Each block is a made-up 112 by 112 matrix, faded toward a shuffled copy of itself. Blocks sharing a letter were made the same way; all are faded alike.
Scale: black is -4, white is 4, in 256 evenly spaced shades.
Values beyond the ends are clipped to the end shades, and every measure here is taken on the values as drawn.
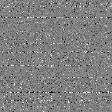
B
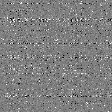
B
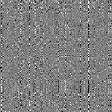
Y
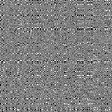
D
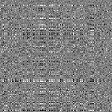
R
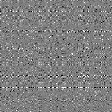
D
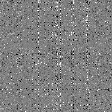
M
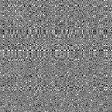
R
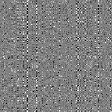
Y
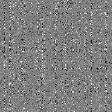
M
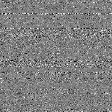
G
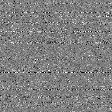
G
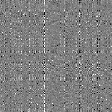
Y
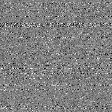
G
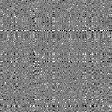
R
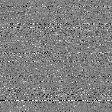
G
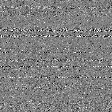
G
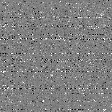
B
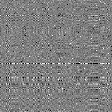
R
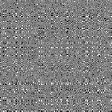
D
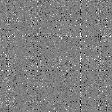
M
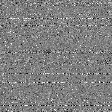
G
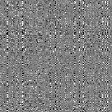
Y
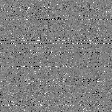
B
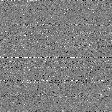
G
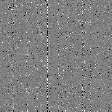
M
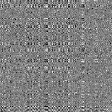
R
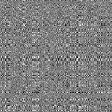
R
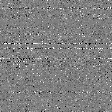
B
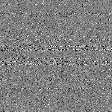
G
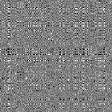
R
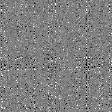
M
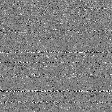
G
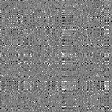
D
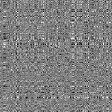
R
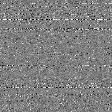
G
